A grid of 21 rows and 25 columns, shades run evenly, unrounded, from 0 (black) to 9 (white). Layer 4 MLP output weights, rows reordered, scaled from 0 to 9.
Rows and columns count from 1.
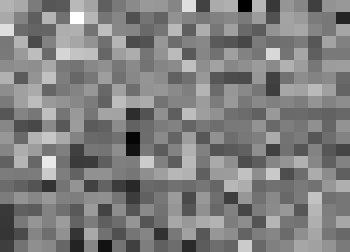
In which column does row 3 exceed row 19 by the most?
1
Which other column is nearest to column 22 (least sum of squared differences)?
21
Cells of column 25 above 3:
19
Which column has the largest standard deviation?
6
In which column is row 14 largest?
4
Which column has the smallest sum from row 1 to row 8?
18
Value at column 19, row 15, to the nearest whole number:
5
